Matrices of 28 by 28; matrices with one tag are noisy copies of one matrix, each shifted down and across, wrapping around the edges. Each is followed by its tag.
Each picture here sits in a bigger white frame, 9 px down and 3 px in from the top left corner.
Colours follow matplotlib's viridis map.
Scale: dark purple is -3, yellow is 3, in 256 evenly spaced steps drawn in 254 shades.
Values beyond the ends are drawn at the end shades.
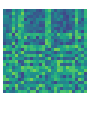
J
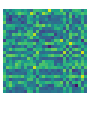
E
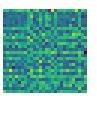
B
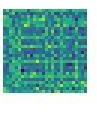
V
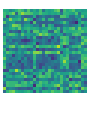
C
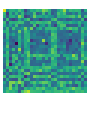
J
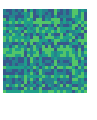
V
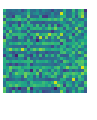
B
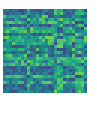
C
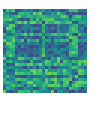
C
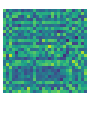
B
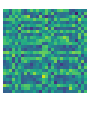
E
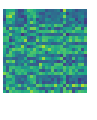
C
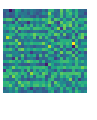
B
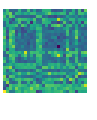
J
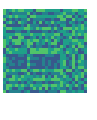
B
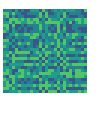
E
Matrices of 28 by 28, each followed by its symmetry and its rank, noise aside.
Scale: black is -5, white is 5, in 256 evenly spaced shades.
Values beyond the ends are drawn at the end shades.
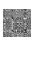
no symmetry, rank four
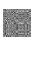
antisymmetric, rank four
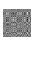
no symmetry, rank two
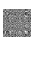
symmetric, rank three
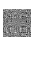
antisymmetric, rank four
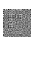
antisymmetric, rank four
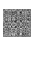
no symmetry, rank three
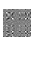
symmetric, rank two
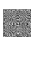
antisymmetric, rank four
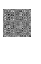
symmetric, rank three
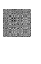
symmetric, rank three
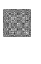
symmetric, rank three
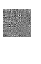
antisymmetric, rank four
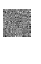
no symmetry, rank four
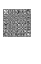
symmetric, rank three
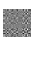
antisymmetric, rank two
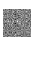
antisymmetric, rank four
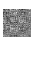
no symmetry, rank four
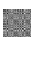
symmetric, rank two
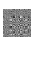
antisymmetric, rank two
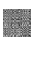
no symmetry, rank three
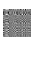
antisymmetric, rank two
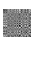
symmetric, rank two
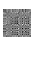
symmetric, rank two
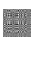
antisymmetric, rank two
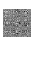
no symmetry, rank four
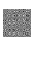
antisymmetric, rank two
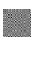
symmetric, rank two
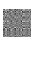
antisymmetric, rank two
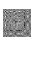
symmetric, rank three
